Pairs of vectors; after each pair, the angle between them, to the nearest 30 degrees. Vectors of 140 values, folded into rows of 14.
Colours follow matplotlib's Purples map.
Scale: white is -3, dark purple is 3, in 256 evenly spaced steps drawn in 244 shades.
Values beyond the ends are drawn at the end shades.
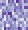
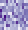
150 degrees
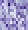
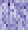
30 degrees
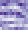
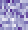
60 degrees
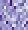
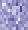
120 degrees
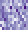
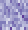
120 degrees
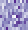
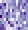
90 degrees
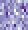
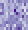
150 degrees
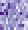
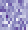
90 degrees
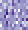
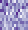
120 degrees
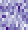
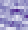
90 degrees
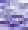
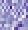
90 degrees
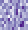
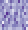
60 degrees
